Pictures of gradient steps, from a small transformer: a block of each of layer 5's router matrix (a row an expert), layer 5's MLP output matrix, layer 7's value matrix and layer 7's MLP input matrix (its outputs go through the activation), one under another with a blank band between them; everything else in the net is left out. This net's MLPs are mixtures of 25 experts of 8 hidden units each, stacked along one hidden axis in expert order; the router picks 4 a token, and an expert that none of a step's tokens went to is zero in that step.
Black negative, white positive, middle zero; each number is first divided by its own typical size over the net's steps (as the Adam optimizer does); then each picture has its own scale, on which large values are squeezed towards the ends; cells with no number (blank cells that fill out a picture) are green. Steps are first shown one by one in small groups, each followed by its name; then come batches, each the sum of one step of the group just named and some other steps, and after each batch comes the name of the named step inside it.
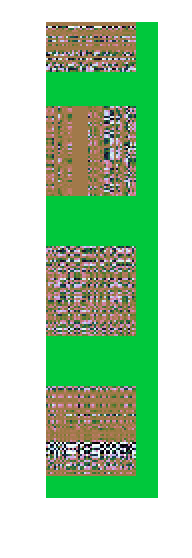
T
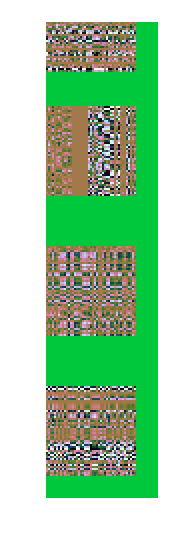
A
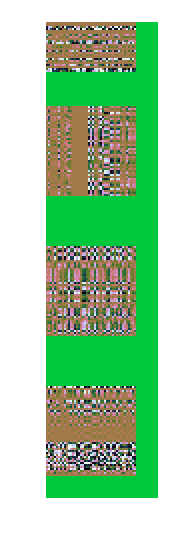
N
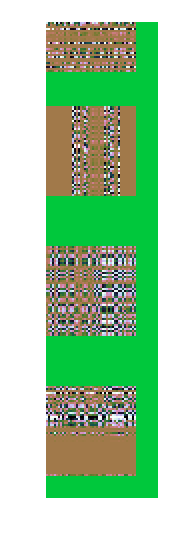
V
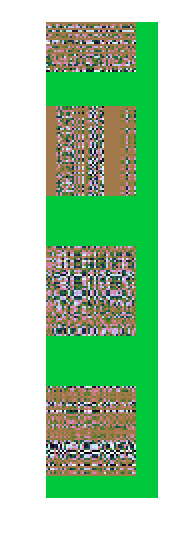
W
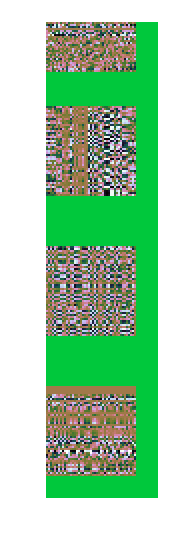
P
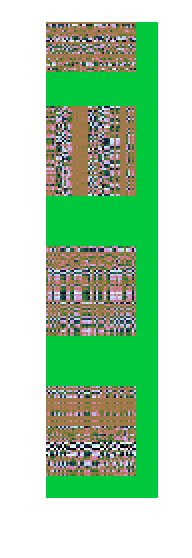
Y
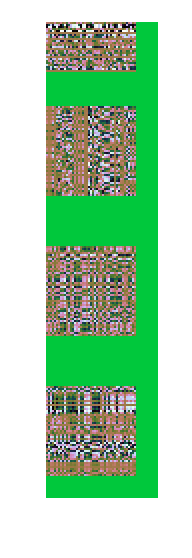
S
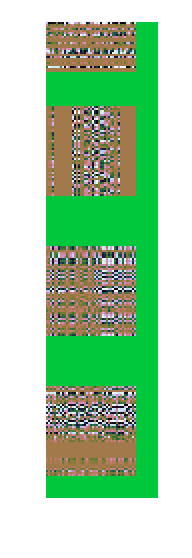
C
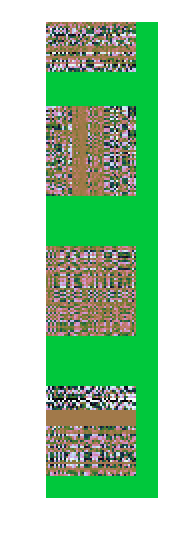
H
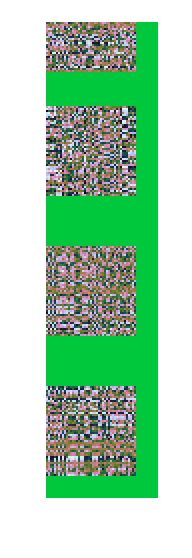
H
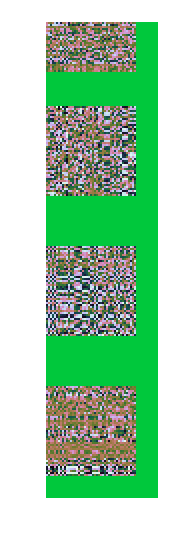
V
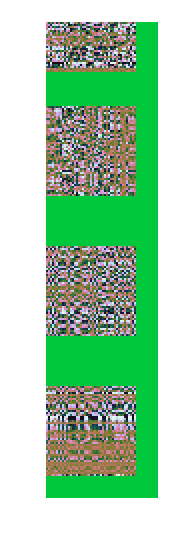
V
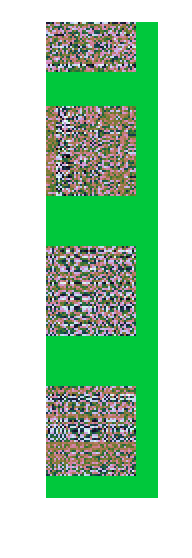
H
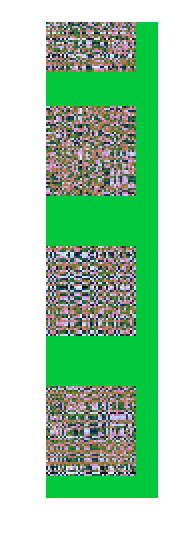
A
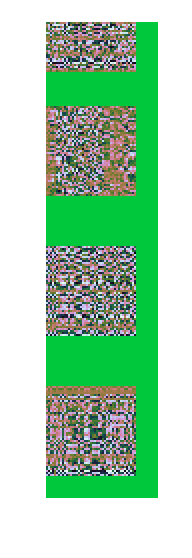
T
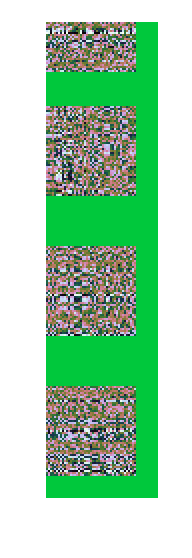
A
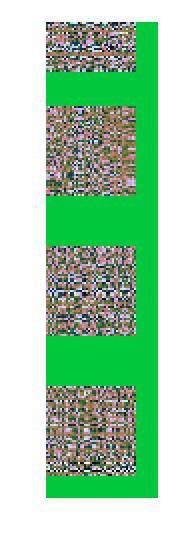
N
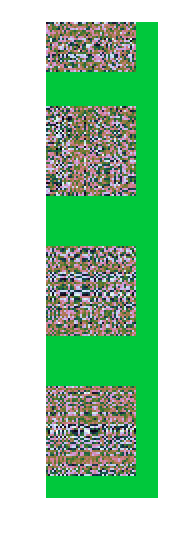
Y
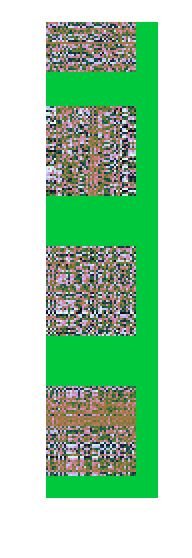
T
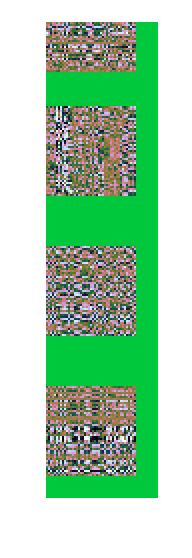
T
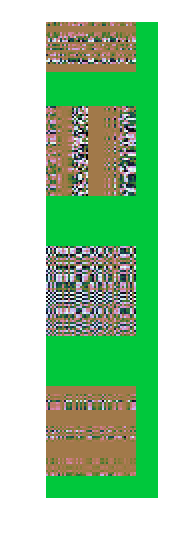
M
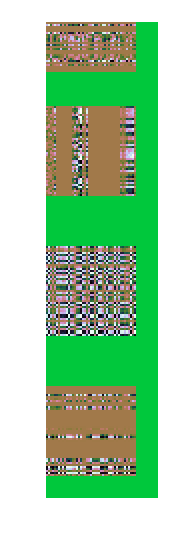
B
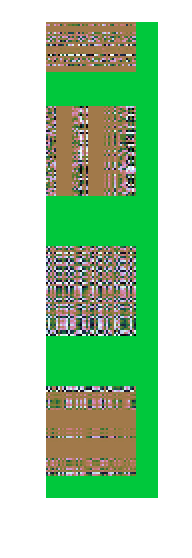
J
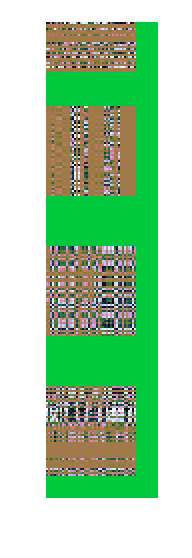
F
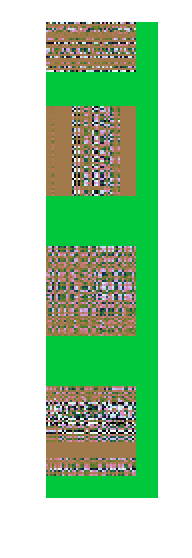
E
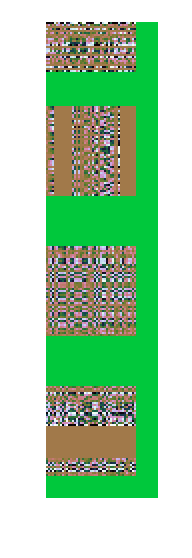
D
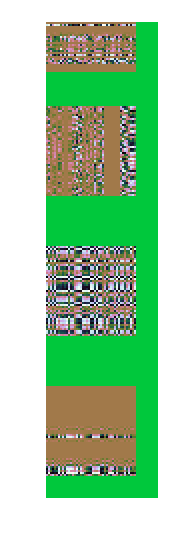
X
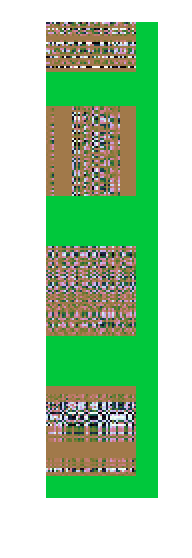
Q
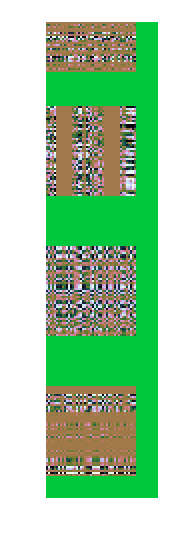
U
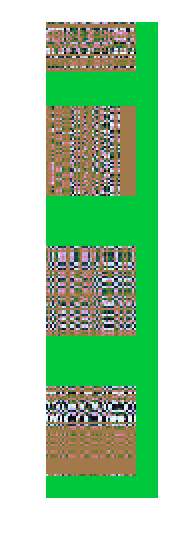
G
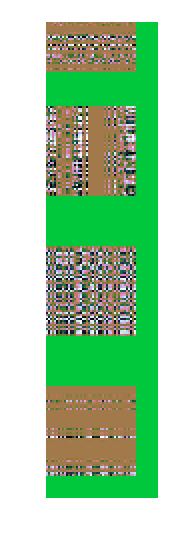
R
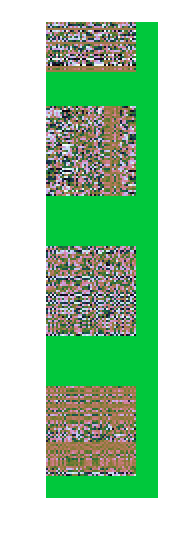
X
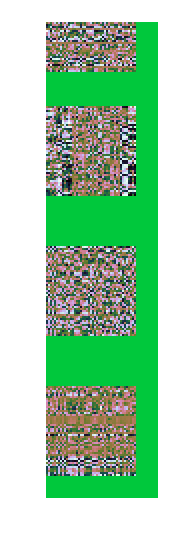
U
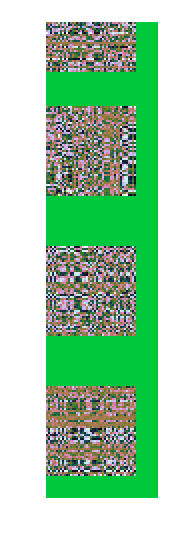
M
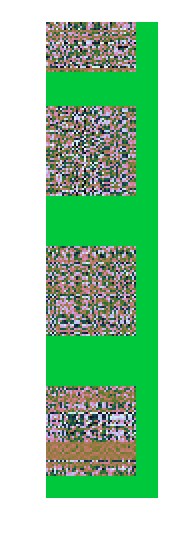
Q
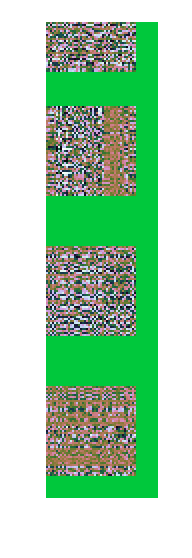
F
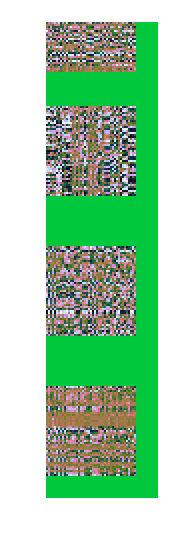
J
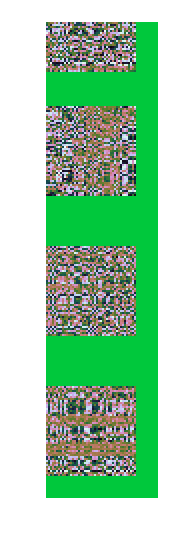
F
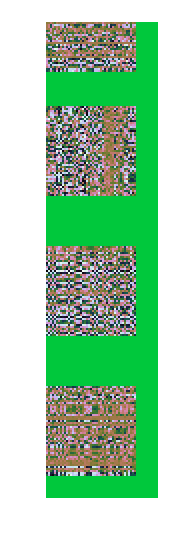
J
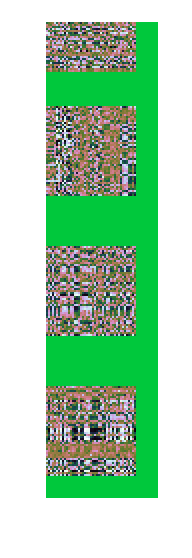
Q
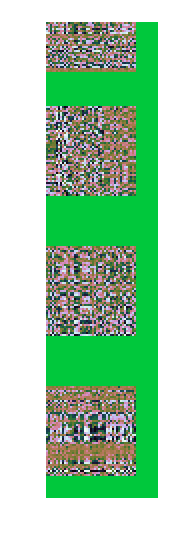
Q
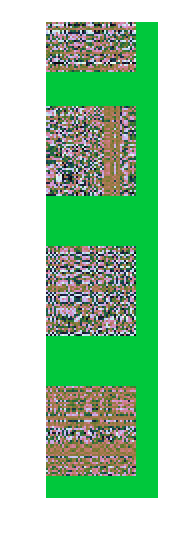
B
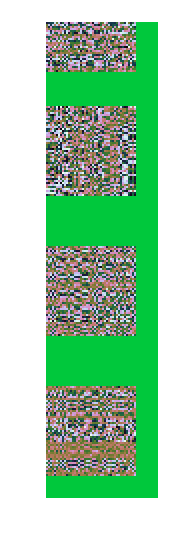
D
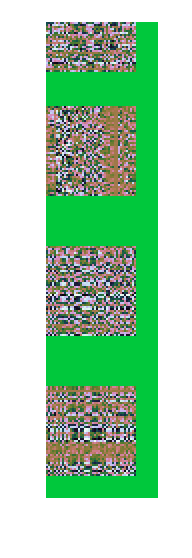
D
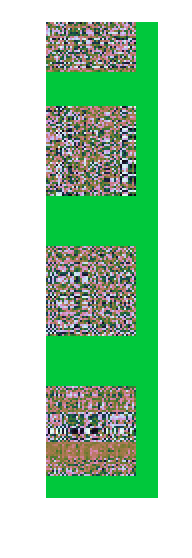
Q
